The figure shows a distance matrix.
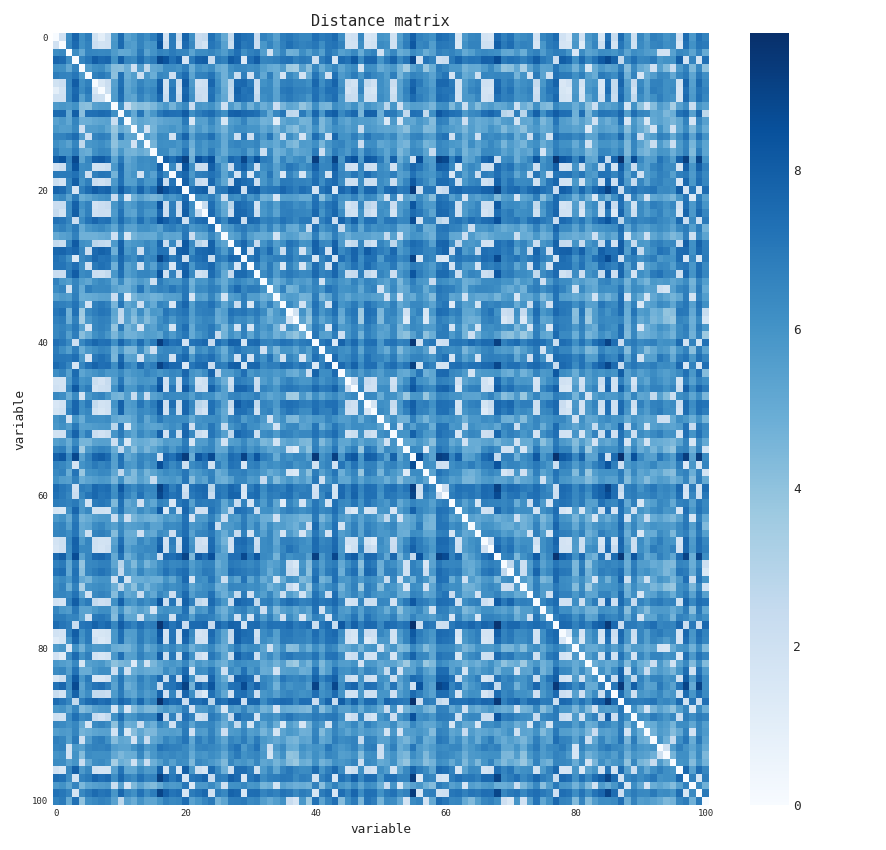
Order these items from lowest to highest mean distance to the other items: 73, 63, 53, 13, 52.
53, 63, 52, 73, 13
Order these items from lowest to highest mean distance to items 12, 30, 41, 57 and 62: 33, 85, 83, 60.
83, 33, 85, 60
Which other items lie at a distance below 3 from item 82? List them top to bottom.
4, 12, 14, 47, 92, 95
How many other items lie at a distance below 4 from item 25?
3
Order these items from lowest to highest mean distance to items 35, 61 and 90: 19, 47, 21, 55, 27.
21, 47, 27, 55, 19
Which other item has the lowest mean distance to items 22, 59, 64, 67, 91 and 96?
45
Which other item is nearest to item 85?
55
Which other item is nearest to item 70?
100
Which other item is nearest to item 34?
11
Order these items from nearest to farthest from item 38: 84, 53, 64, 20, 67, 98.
53, 98, 64, 67, 84, 20
